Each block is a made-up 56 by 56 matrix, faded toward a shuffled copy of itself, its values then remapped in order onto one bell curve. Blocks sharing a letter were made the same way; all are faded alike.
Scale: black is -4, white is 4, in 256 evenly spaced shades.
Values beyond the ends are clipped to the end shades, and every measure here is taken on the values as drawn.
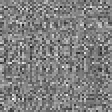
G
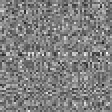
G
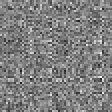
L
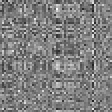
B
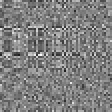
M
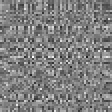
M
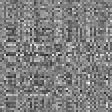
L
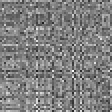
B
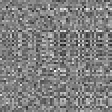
M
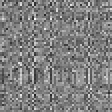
B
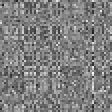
B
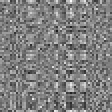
B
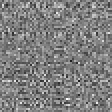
G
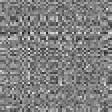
M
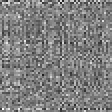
L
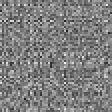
L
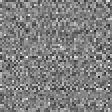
L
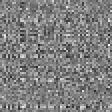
L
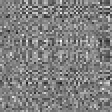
M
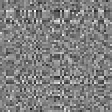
M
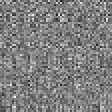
L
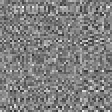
L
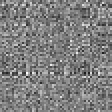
L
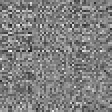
L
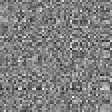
L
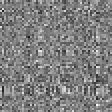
L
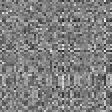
M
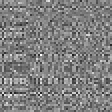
M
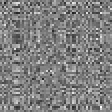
M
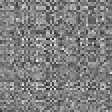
M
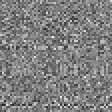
G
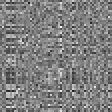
B
